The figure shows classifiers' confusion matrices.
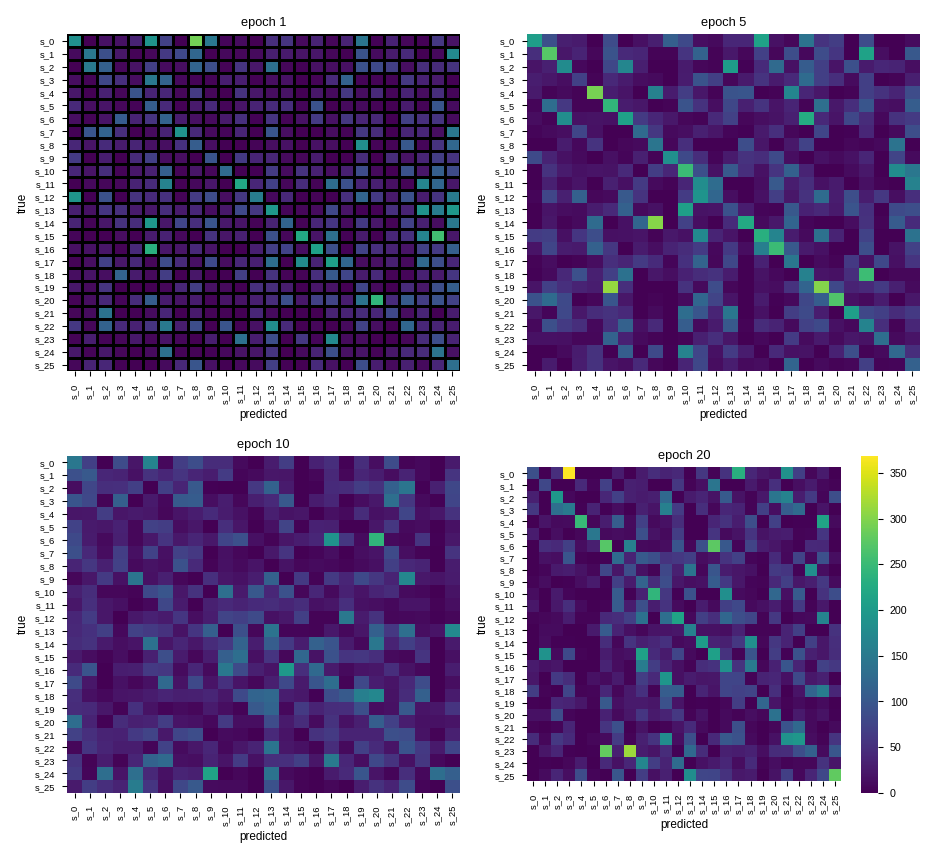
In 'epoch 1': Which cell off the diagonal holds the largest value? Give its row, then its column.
s_0, s_8
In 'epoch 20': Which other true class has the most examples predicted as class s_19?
s_3
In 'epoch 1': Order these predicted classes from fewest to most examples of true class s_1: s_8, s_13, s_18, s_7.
s_18, s_13, s_7, s_8
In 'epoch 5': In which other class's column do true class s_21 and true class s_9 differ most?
s_13
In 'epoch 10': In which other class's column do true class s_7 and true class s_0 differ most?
s_5
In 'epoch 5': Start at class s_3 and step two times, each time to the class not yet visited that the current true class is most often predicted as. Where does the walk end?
s_22
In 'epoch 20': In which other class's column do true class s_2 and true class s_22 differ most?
s_20
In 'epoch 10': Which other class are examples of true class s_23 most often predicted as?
s_17
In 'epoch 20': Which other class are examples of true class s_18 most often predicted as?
s_24
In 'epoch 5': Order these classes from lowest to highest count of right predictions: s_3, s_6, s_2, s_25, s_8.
s_3, s_25, s_8, s_2, s_6
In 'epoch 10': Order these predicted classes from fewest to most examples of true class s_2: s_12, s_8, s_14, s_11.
s_11, s_14, s_12, s_8
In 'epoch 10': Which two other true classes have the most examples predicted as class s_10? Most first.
s_16, s_15
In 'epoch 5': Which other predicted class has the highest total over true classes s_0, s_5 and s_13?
s_10
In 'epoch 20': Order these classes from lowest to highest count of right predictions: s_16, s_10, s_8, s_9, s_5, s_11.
s_11, s_8, s_9, s_5, s_16, s_10
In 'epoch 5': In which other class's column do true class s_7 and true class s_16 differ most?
s_15
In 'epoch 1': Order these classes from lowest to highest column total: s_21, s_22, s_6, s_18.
s_21, s_18, s_22, s_6
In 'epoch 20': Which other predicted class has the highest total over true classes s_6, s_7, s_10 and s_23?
s_8
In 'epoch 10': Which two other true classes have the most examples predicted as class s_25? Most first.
s_13, s_24
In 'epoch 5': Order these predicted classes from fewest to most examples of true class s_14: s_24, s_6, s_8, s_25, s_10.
s_6, s_25, s_10, s_24, s_8
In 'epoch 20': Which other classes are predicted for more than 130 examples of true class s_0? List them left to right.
s_3, s_17, s_21
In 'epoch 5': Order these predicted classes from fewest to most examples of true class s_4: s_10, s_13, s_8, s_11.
s_11, s_10, s_13, s_8
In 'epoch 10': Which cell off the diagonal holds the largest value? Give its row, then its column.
s_6, s_20
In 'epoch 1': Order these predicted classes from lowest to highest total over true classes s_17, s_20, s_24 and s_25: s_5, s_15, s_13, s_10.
s_10, s_5, s_15, s_13
